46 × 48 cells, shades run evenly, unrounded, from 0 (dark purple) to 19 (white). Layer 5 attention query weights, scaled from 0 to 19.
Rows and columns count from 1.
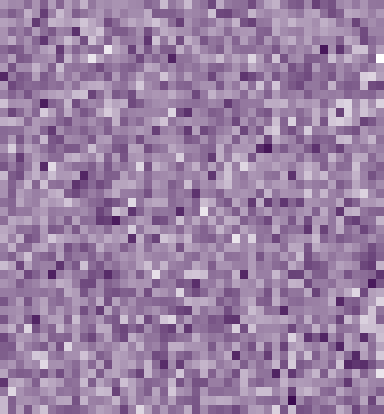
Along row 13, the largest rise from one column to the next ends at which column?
44
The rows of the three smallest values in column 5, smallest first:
36, 3, 37
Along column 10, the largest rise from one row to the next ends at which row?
5
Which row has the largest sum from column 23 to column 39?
19
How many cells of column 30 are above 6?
41
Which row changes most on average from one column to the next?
42
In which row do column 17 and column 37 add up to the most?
38
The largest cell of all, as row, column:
7, 48
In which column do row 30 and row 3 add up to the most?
11
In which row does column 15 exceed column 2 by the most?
13
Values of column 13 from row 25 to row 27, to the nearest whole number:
4 10 10
